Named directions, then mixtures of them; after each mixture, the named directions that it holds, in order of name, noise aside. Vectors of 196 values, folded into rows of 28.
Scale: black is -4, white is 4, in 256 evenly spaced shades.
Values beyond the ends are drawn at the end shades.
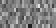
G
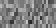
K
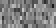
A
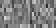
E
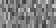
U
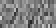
G, K.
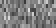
E, U.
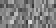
K.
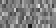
G.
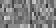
E.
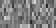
E.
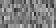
A, E.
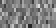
G.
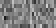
E.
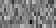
E, K.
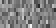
G, K.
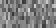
U.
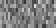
A, U.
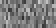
U.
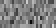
E, K.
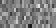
G.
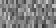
U.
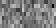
A, G.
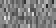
E, U.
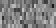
A.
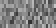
K.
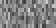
U.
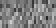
A, K.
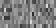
E.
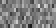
G.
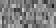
A.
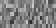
K.
